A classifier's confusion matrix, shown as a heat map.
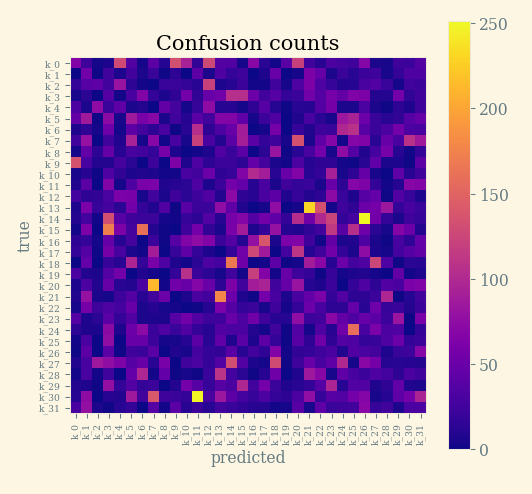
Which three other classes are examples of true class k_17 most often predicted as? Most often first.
k_16, k_20, k_7
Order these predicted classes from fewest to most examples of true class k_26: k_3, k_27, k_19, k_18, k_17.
k_19, k_17, k_27, k_3, k_18
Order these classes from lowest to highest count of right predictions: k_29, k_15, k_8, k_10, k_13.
k_10, k_29, k_8, k_13, k_15
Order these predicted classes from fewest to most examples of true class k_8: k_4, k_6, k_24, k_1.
k_4, k_6, k_1, k_24
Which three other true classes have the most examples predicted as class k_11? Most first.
k_30, k_7, k_6
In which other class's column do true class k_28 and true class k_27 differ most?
k_14
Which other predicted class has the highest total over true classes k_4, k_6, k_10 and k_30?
k_11
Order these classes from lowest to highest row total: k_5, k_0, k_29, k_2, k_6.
k_2, k_29, k_6, k_5, k_0
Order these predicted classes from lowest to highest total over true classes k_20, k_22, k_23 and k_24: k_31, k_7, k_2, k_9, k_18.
k_2, k_18, k_9, k_31, k_7
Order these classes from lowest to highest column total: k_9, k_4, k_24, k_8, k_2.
k_2, k_8, k_9, k_4, k_24
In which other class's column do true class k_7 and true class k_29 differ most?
k_20
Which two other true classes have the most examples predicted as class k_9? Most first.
k_0, k_20
